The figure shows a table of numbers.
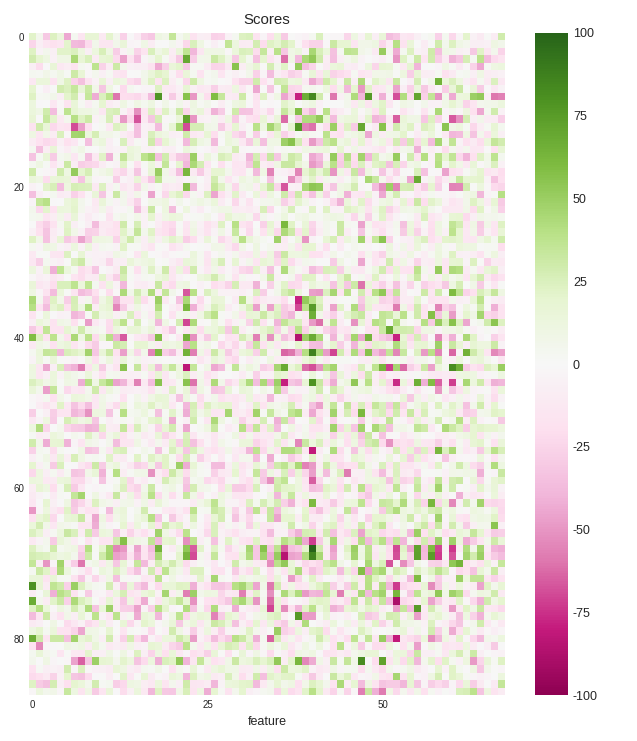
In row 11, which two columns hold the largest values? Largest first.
22, 41
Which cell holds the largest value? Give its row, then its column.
68, 40
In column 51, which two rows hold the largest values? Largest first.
39, 20
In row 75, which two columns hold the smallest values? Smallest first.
52, 34
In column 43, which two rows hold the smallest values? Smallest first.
42, 8
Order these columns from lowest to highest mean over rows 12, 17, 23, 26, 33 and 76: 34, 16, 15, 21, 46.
15, 34, 16, 46, 21
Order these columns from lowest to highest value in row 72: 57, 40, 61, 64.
57, 40, 64, 61
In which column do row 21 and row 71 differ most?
50
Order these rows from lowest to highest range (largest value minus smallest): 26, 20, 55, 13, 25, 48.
48, 26, 13, 25, 20, 55
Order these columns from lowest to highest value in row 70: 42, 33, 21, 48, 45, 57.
57, 33, 45, 21, 42, 48
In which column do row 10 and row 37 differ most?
40
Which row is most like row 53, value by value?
45
